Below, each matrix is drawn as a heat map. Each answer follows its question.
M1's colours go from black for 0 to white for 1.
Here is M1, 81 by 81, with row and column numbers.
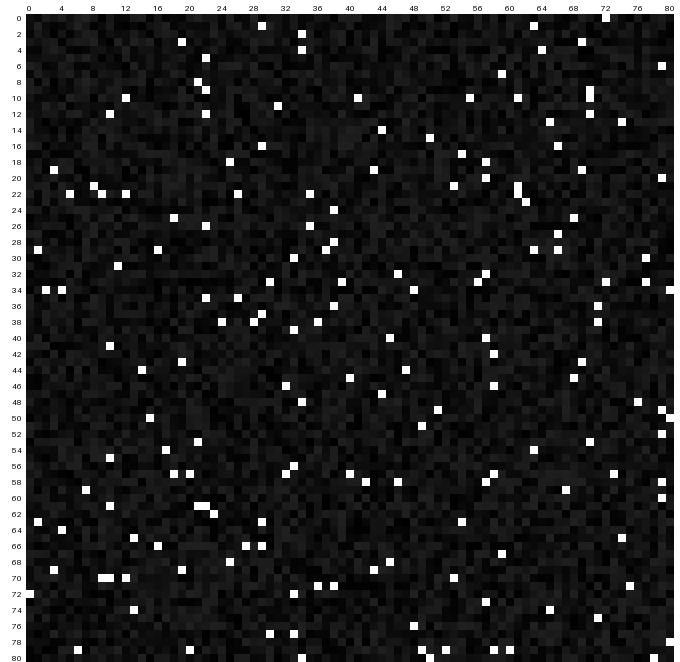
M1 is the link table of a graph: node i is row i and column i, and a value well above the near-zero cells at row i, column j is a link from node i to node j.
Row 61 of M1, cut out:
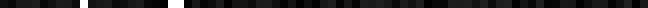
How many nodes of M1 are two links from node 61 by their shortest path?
10
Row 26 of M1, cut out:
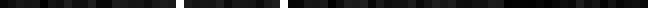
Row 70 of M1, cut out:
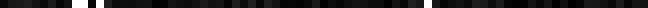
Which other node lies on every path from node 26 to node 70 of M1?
node 22
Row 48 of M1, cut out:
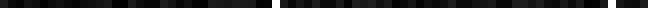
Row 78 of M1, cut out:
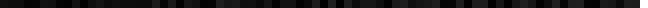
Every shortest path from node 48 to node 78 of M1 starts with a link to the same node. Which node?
node 34
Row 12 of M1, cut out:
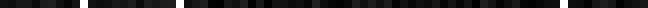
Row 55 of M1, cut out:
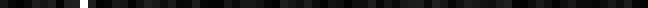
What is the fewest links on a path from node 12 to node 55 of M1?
2
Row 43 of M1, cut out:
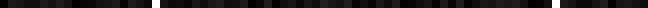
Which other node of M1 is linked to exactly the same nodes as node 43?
node 3
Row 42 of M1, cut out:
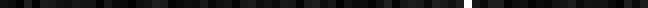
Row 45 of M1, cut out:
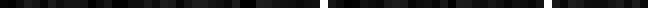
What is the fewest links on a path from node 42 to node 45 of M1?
4
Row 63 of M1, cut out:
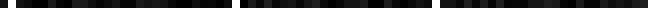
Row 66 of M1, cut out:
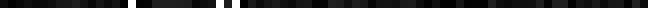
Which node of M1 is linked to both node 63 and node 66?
node 29
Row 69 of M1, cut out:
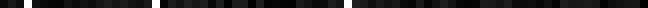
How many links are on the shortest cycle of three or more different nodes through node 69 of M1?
3
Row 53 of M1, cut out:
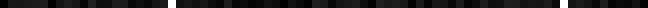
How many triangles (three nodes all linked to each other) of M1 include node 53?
0
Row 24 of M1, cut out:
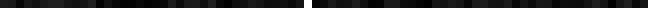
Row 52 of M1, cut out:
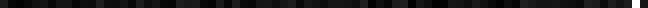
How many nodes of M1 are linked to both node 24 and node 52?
0
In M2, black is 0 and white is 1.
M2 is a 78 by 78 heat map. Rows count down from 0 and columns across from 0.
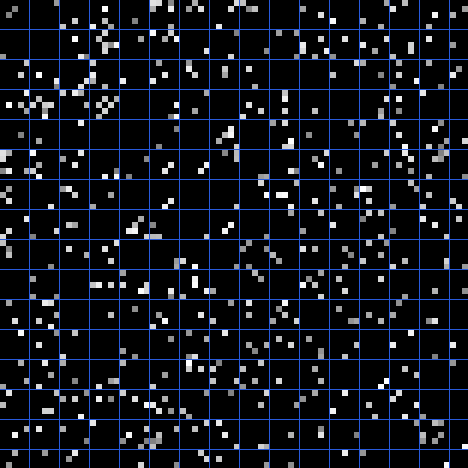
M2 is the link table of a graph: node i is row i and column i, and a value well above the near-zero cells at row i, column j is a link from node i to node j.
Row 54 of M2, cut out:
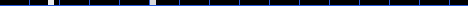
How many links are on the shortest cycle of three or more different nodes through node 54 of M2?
5
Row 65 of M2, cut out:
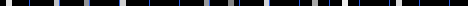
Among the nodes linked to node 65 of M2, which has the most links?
node 1
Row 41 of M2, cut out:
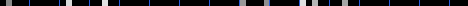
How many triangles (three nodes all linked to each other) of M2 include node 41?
3
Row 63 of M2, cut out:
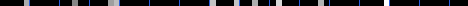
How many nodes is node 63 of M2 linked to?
10
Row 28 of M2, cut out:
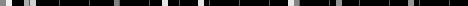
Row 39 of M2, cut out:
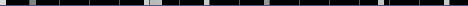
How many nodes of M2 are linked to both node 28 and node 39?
2
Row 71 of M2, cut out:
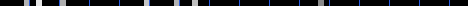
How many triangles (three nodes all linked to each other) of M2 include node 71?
3
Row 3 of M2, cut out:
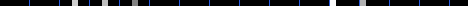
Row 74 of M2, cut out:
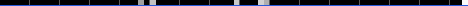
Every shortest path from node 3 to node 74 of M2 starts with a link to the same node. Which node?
node 60
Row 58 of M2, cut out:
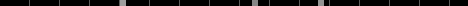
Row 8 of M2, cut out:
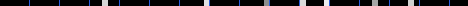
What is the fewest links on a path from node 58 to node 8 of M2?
4
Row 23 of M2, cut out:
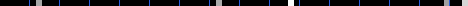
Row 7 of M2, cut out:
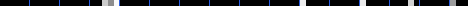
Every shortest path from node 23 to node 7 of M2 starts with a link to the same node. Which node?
node 36
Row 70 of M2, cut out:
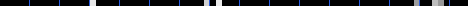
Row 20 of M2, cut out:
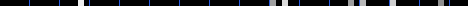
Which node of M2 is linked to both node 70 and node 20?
node 73
